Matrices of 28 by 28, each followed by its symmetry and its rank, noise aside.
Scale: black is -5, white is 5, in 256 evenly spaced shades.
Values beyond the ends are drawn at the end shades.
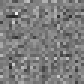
no symmetry, rank seven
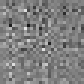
antisymmetric, rank six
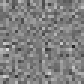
no symmetry, rank seven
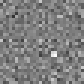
symmetric, rank five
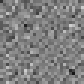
symmetric, rank seven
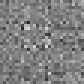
no symmetry, rank six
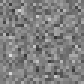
no symmetry, rank seven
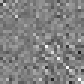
symmetric, rank five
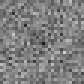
symmetric, rank six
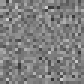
no symmetry, rank seven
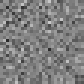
symmetric, rank five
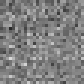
no symmetry, rank five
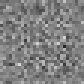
no symmetry, rank five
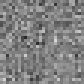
no symmetry, rank six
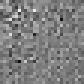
symmetric, rank five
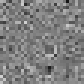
no symmetry, rank six
